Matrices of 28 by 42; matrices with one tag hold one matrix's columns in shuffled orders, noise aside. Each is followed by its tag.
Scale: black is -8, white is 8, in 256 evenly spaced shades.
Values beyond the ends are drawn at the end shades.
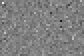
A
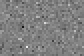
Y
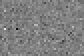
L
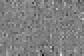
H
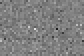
L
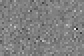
L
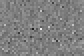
L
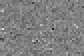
L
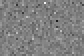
A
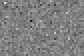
A
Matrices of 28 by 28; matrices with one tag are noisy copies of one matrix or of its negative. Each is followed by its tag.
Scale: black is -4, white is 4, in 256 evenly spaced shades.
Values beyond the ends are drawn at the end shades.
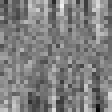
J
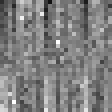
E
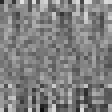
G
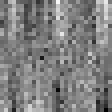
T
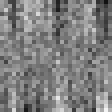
T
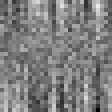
J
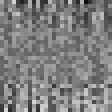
G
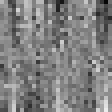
T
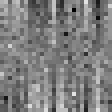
J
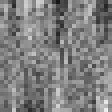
T
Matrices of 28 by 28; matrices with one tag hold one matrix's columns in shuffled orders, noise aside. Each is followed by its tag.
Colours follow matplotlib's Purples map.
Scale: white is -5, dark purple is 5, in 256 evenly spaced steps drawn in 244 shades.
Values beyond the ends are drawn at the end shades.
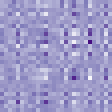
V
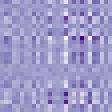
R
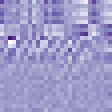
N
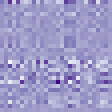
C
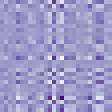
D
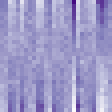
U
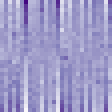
U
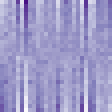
U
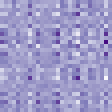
V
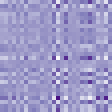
D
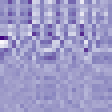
N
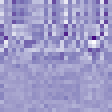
N
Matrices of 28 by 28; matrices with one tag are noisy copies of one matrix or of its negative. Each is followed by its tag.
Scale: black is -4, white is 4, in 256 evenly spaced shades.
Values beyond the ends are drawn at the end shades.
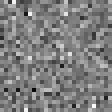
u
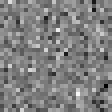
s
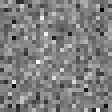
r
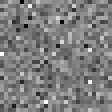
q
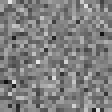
r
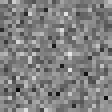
u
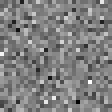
q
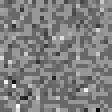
r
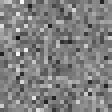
q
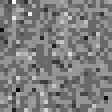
u
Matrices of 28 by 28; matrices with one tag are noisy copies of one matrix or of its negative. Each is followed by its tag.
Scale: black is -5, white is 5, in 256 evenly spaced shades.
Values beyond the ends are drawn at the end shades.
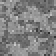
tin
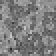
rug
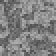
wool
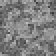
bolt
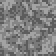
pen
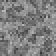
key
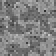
tin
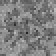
bolt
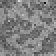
pen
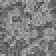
bolt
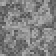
bolt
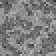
pen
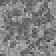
bolt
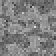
tin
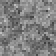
wool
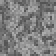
rug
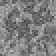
bolt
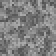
key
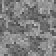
tin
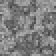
rug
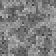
key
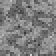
pen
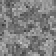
tin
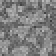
key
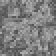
bolt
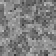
wool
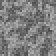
key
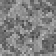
pen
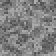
pen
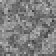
pen
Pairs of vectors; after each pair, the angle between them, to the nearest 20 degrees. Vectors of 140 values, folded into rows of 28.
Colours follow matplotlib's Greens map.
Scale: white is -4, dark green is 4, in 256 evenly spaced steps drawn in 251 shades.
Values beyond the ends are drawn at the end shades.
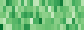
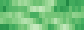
80 degrees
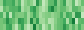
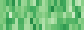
40 degrees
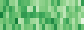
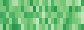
60 degrees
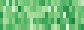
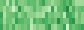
20 degrees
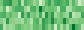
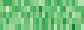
20 degrees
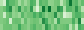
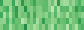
80 degrees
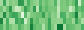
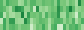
160 degrees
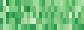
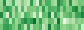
120 degrees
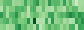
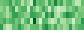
60 degrees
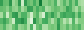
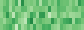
140 degrees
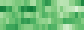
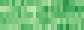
140 degrees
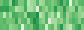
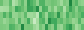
160 degrees
